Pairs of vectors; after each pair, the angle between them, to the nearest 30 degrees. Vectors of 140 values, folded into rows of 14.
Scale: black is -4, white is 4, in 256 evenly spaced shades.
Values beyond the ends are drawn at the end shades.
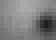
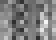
120 degrees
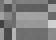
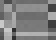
150 degrees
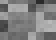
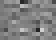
90 degrees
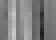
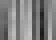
30 degrees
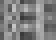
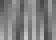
90 degrees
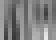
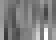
30 degrees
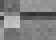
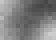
90 degrees
